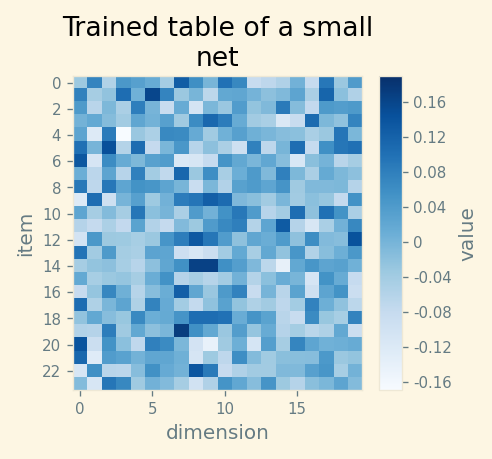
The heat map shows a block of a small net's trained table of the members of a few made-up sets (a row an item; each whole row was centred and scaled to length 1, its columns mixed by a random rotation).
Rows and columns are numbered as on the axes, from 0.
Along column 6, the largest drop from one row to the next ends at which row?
2
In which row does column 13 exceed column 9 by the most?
20
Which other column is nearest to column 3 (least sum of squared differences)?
5
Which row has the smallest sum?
15
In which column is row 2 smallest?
8
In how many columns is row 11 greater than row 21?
10
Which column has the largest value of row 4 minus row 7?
6
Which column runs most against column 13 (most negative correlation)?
17
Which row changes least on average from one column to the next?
14
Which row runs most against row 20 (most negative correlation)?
9
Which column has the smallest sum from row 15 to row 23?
1
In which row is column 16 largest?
3
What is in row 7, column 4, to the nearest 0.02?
0.08
